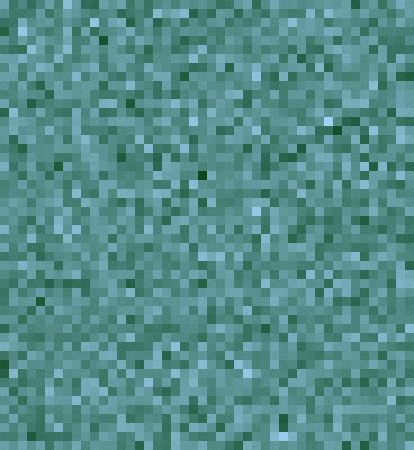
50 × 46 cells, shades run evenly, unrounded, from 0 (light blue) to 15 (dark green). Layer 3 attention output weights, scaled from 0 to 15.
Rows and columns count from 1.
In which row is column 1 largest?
41
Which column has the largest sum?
16
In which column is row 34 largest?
5
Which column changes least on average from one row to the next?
44
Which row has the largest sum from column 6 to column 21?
32
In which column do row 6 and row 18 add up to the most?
33
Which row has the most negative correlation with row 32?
9
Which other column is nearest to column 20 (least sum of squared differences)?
13
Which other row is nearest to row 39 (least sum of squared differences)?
46
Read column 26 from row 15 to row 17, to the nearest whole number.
10 5 8
